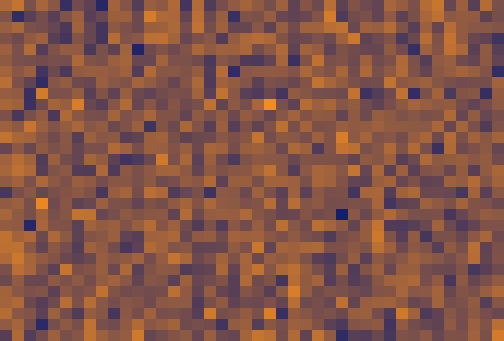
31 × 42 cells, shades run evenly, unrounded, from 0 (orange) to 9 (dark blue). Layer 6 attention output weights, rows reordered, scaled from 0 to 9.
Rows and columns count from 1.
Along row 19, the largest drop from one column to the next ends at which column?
4
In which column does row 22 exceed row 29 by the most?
34
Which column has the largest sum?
12
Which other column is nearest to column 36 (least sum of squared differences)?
39
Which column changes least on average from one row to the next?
32
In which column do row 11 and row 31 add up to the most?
29
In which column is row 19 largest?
33
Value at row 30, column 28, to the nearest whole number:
6
